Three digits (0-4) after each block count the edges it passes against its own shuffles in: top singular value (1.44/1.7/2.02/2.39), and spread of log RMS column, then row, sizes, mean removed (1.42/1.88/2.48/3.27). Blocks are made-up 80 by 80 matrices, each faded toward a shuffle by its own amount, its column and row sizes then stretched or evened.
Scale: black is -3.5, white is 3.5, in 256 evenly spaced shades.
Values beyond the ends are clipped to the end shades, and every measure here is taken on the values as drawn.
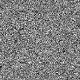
2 0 2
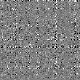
2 3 3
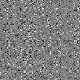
3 2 0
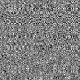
4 0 2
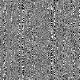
2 4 0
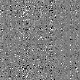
1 3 2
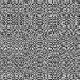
4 2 3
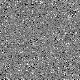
0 1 2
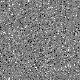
0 2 0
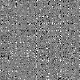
2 3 2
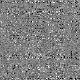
1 2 3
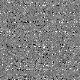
0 2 3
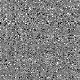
2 1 2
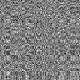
4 1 0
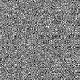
3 0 1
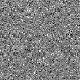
3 1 0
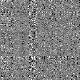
3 3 2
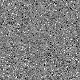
1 1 0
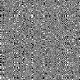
4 3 1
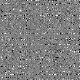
1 2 3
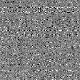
3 0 3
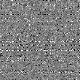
3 0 3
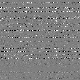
1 0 4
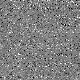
0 0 2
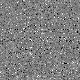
0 0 2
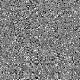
3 1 1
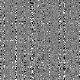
1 4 3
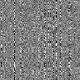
4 4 0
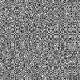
4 0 0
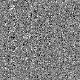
1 2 1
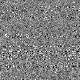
2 0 3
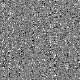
0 3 0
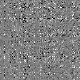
0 3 3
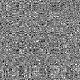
4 0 2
